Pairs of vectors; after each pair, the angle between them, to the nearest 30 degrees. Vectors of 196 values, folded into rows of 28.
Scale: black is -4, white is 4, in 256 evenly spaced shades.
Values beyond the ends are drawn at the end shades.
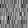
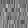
60 degrees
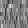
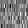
120 degrees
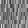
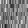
30 degrees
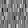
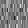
30 degrees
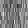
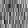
60 degrees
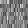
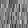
90 degrees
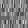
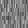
60 degrees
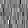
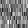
60 degrees
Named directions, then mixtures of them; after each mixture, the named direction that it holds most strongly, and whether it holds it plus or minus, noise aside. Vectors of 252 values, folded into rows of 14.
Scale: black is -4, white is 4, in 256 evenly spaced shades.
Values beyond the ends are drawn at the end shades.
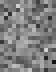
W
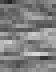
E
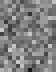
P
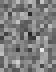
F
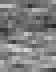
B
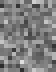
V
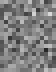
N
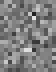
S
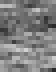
B, plus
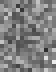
W, minus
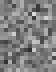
S, minus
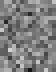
P, plus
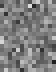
V, plus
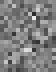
S, plus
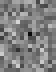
F, plus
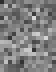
S, plus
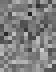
F, plus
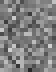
P, plus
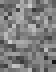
W, plus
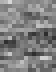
E, minus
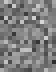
S, plus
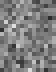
P, minus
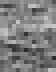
B, minus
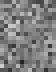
P, minus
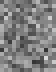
W, minus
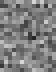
V, plus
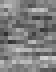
B, plus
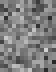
W, plus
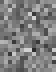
S, plus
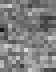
B, plus
